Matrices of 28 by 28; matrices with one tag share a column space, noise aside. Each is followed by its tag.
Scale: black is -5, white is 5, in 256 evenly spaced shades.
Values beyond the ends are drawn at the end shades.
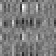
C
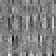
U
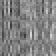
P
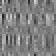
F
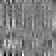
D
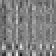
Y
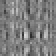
P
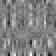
D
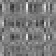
C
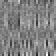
D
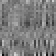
D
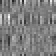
F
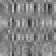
C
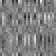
F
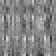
U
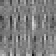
U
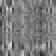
Y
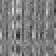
P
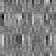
F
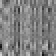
Y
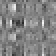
C
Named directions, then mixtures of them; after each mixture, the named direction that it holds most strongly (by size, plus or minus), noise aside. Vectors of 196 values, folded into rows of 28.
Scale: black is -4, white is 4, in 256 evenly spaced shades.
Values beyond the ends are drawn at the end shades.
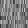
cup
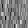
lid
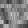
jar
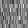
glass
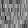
lid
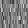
glass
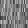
cup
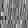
lid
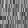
cup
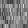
glass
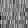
cup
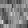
jar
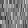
cup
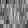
jar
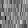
lid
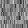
cup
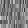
cup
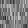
cup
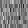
glass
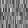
glass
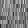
cup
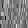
lid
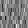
lid
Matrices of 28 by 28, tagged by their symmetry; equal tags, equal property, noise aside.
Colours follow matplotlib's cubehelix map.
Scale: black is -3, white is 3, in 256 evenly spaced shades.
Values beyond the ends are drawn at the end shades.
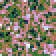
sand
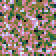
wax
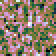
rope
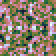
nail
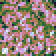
wax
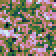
rope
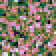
rope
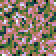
sand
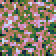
rope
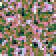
rope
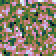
rope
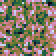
rope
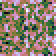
nail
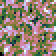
wax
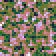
rope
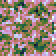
nail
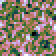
sand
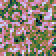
sand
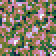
sand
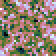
wax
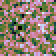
nail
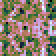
nail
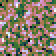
rope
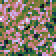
sand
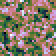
wax
